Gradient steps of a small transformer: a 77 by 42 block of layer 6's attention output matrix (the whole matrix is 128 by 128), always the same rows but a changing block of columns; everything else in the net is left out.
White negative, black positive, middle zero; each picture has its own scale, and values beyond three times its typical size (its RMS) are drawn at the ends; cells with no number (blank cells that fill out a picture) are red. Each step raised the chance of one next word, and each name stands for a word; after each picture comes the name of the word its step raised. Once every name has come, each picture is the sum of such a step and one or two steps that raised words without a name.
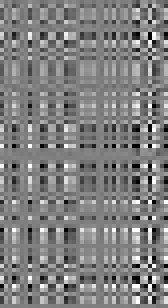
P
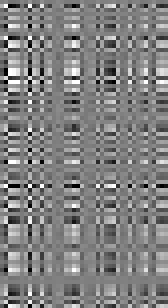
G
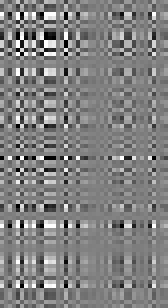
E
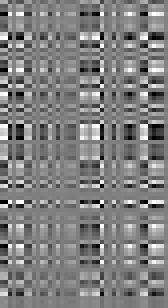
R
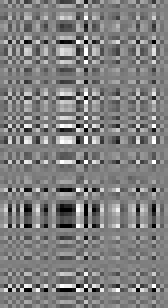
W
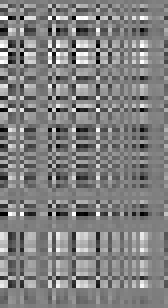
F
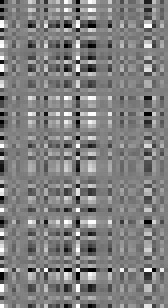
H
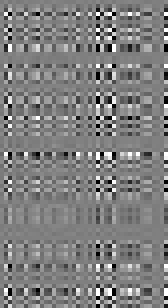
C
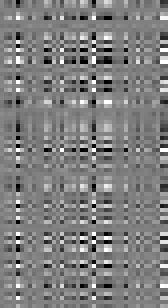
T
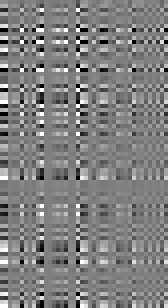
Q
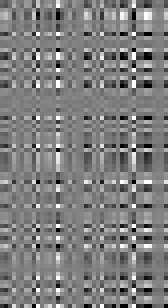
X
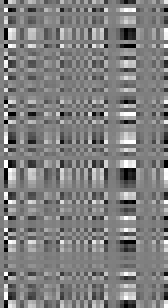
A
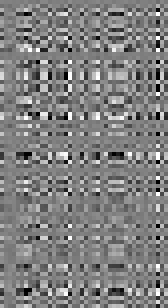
C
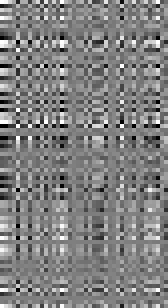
W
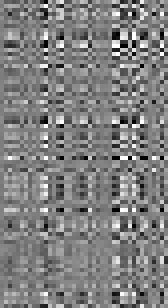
E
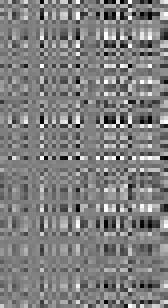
E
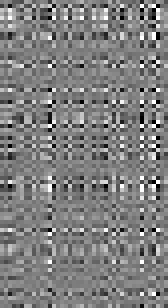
X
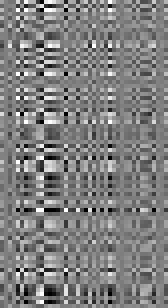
H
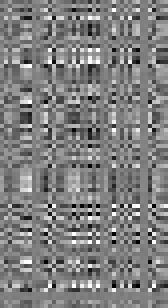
T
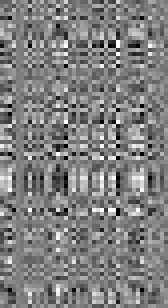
F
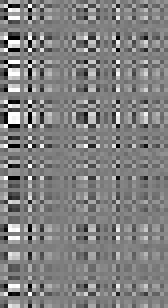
P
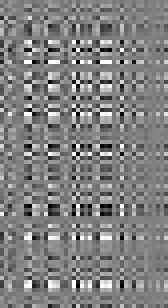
F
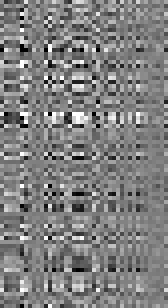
C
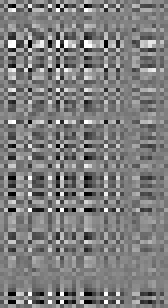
Q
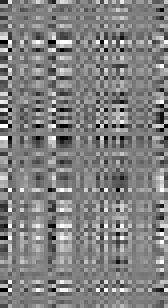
W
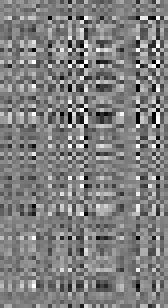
F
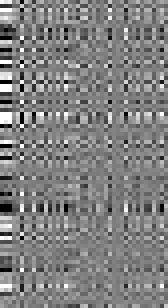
A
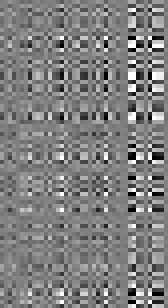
C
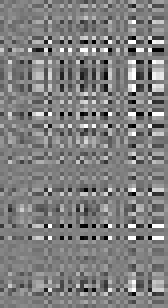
W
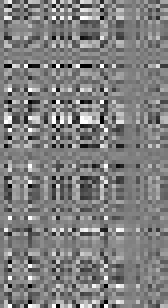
P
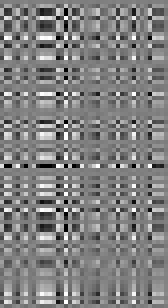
R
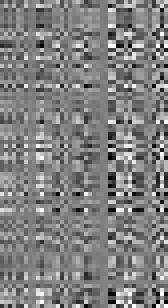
X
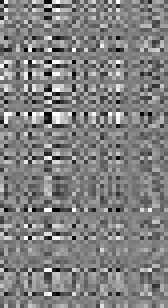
H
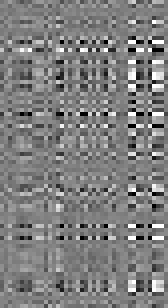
W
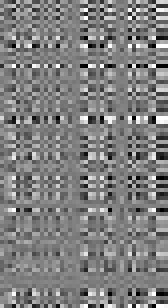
C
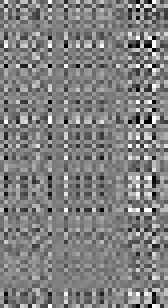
X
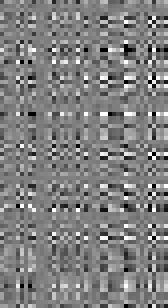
T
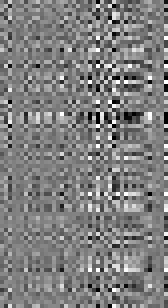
C
